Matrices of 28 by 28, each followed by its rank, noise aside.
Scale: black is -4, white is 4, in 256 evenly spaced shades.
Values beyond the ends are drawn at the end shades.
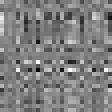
two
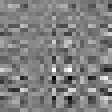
two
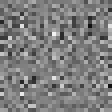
five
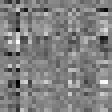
two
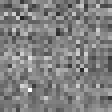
four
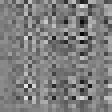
two
